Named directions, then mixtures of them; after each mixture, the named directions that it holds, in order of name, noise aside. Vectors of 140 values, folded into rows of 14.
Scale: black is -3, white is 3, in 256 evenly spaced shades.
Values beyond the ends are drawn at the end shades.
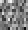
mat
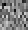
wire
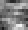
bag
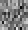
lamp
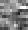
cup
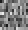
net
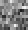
cup, mat.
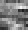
bag, cup.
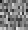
net, wire.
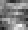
bag.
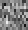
cup, wire.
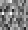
mat, net.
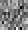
lamp.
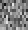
net, wire.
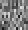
lamp, wire.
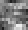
bag.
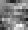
bag.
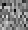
wire.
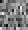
net.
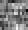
bag, net.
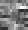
bag, cup.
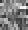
cup, net.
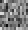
net.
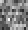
bag, mat.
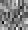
lamp.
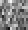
cup, mat.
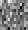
lamp, mat.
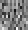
lamp, wire.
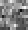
cup, mat.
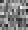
cup, net.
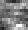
bag.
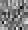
lamp.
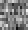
bag, net.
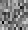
lamp.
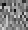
wire.
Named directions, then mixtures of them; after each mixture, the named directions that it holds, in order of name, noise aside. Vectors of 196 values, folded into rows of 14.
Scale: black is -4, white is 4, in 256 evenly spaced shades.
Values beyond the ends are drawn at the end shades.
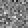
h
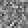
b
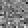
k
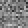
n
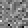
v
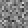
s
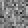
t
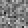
h, k, v.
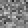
h, n.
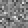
h, s.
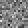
h, v.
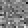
k.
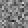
s.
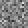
s.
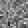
k, v.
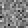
h, t, v.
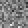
b, n.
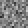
b, t.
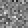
h.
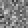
b, h, t.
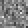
n, t.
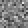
h, n, s.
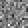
b, t, v.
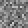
b, s.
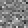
h, k, v.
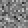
b, h, s.
